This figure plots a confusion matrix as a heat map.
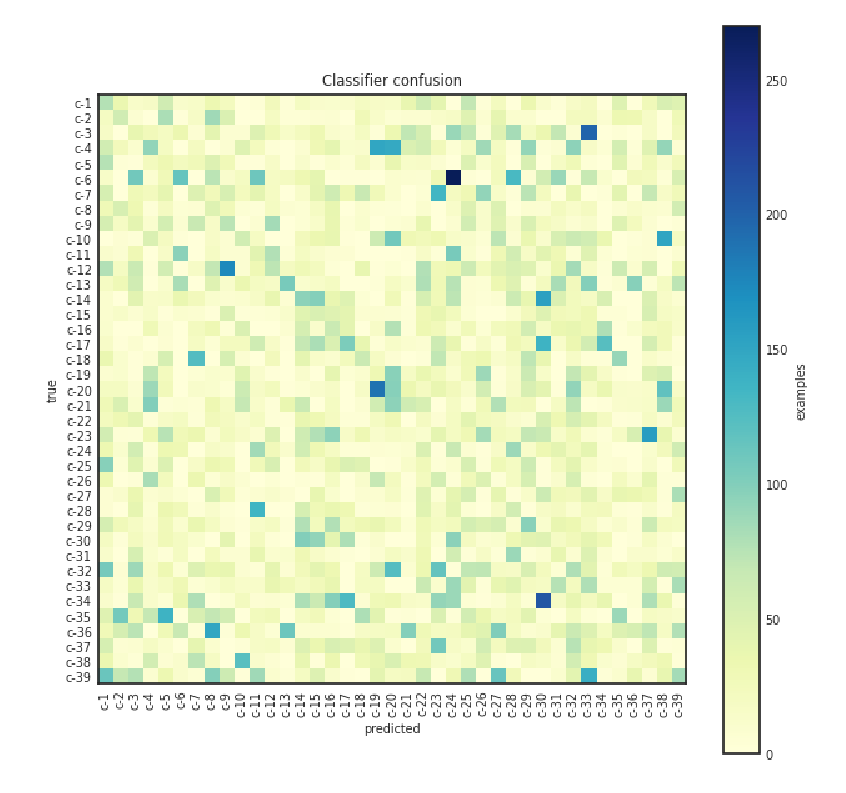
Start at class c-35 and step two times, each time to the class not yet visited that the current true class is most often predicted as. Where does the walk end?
c-1
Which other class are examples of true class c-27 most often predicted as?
c-39
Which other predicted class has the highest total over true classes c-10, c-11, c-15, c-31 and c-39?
c-33
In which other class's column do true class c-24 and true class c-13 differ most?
c-36
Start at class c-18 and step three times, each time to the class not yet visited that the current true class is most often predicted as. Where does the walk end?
c-37
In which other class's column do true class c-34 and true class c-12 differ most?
c-30
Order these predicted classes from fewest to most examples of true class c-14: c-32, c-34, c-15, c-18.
c-18, c-32, c-34, c-15
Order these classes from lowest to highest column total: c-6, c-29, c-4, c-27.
c-6, c-4, c-27, c-29
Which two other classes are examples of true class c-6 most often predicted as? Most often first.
c-24, c-28
